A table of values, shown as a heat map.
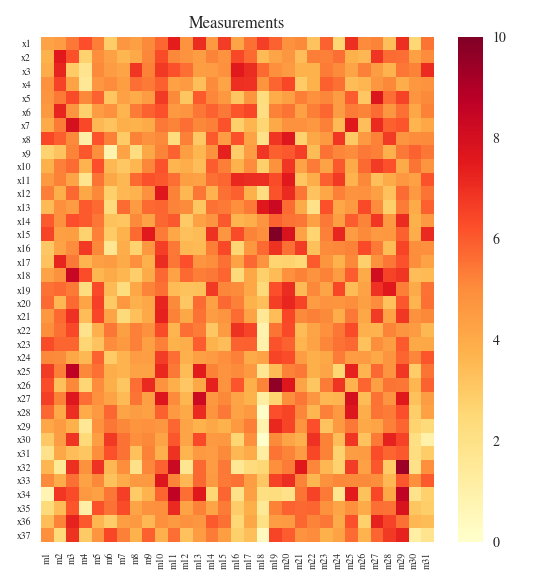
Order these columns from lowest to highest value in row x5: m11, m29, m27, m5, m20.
m20, m11, m5, m29, m27
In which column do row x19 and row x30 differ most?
m31
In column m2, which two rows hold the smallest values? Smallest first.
x32, x37
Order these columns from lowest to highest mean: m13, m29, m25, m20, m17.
m17, m13, m25, m20, m29
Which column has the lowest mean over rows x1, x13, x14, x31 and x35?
m30
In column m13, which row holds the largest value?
x27
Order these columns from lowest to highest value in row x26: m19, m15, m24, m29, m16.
m15, m29, m16, m24, m19
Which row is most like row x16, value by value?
x9
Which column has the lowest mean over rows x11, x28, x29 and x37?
m18
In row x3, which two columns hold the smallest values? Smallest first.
m4, m3
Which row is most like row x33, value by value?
x12
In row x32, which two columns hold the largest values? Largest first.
m29, m11
